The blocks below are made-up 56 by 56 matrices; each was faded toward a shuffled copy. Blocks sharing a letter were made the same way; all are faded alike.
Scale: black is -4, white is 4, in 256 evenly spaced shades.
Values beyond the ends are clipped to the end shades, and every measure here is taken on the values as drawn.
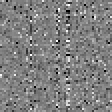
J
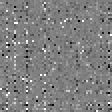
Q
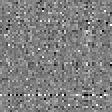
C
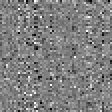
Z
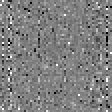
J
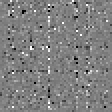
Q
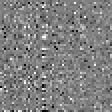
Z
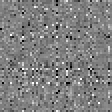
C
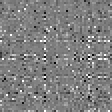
C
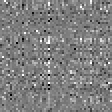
Z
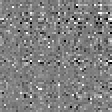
C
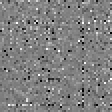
Q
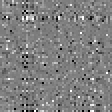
C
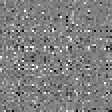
C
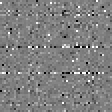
C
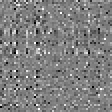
C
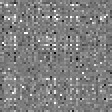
C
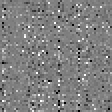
Q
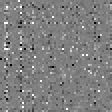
Q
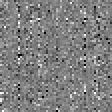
J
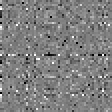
C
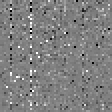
Q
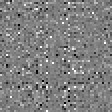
Z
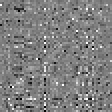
C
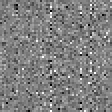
J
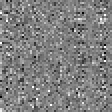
J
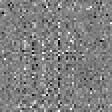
Z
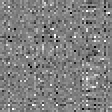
Z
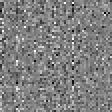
J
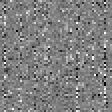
J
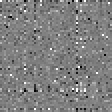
C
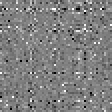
C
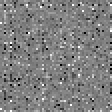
Q
